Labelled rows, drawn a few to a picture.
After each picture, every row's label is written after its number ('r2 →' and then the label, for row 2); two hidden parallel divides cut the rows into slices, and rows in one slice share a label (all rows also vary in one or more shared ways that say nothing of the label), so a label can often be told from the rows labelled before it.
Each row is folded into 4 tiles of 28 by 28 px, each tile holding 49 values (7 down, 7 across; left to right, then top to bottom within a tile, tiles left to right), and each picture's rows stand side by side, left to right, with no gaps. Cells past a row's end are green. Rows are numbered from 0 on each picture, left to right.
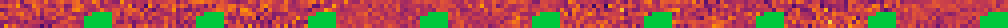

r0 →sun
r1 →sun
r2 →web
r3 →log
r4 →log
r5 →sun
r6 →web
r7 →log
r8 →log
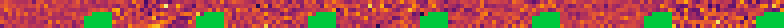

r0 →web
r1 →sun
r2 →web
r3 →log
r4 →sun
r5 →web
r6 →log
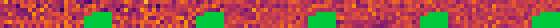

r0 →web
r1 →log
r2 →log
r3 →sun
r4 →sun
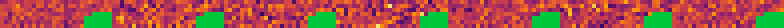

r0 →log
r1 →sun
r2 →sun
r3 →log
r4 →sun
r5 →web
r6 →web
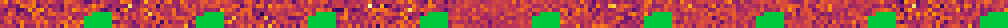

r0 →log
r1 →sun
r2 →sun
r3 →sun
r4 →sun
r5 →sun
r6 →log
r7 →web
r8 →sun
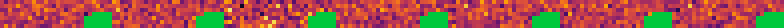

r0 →sun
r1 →web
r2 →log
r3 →log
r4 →sun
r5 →web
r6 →log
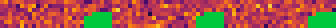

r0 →web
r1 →log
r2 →log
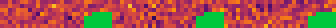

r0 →sun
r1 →web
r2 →web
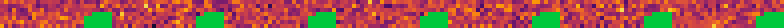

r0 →web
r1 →log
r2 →log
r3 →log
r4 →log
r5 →web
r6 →log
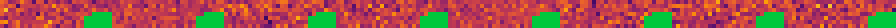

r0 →web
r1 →log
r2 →web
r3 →log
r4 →log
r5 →web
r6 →sun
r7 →sun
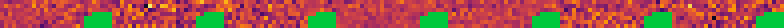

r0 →log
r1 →sun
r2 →log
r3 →log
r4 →sun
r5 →sun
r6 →web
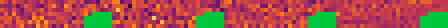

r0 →sun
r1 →web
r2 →log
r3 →sun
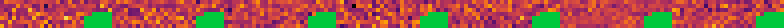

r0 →web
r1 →web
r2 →sun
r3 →web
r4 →log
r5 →web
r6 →web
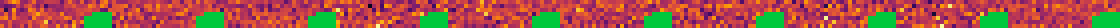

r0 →sun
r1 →sun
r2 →log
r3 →web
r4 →log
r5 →web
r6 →sun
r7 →sun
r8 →sun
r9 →sun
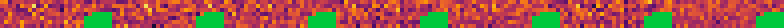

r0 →web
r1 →sun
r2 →web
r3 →sun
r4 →sun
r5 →sun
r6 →log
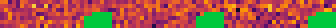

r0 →log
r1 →sun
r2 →web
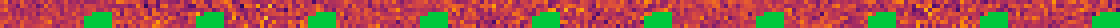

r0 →web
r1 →log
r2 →log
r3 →web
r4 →web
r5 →web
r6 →log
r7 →log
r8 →web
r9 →log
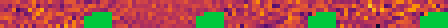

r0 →log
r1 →log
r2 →web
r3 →sun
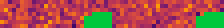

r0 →web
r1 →log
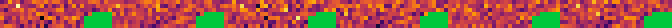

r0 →web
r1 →web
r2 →web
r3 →web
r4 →web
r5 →log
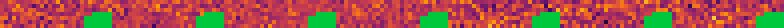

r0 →web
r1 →web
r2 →log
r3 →log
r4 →web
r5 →log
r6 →log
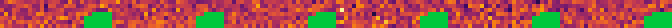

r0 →log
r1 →web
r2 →sun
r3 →web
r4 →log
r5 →sun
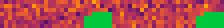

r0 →sun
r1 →web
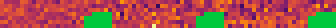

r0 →log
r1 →sun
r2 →web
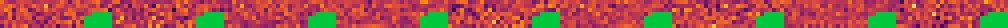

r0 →log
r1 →sun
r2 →sun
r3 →sun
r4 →sun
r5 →web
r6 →log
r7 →log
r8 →log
